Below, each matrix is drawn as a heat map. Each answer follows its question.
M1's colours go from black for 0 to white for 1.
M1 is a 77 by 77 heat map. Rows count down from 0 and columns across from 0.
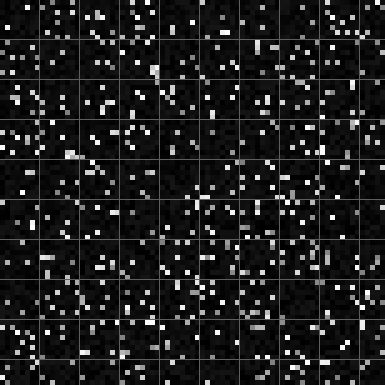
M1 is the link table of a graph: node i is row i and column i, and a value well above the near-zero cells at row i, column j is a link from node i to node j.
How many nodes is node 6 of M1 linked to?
10
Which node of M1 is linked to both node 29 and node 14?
node 0
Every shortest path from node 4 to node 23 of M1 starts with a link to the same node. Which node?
node 48
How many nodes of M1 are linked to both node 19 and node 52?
0
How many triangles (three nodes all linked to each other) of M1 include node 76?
3
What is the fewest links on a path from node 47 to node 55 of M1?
2
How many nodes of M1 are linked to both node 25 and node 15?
2
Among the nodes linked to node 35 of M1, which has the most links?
node 51
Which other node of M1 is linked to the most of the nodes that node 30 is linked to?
node 72
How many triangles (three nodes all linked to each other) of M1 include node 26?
8
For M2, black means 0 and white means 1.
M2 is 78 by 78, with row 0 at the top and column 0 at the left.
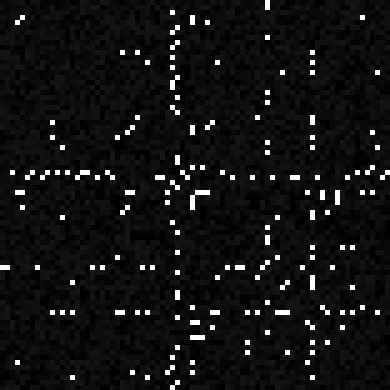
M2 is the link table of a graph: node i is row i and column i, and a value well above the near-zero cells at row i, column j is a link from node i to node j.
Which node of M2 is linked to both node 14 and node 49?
node 62
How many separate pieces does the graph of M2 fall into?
5
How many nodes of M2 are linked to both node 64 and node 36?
0
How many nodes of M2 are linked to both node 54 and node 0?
0
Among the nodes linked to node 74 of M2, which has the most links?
node 38
